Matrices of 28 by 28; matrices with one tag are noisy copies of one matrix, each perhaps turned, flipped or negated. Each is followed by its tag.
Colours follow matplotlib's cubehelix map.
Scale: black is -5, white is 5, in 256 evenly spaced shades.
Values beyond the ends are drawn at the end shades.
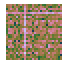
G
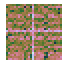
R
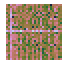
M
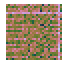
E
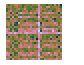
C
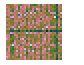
M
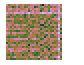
E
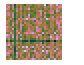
G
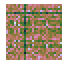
G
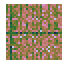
M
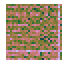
E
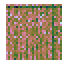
E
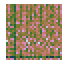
E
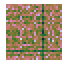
G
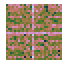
R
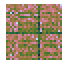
C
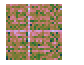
C
